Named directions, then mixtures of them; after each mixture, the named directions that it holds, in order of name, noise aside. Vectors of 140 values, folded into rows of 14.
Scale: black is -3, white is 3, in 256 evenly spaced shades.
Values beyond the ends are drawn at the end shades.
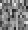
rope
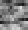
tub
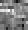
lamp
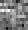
lamp.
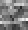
tub.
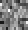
lamp, rope, tub.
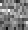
lamp, rope.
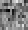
lamp, rope.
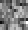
lamp, rope, tub.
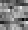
lamp, tub.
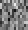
rope.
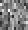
lamp, rope.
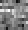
lamp.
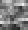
tub.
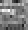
lamp, tub.
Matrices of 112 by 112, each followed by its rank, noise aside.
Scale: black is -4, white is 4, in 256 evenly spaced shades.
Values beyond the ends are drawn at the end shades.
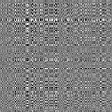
two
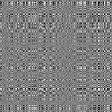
two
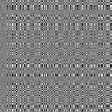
one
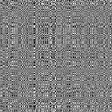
four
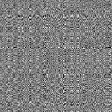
six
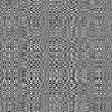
three
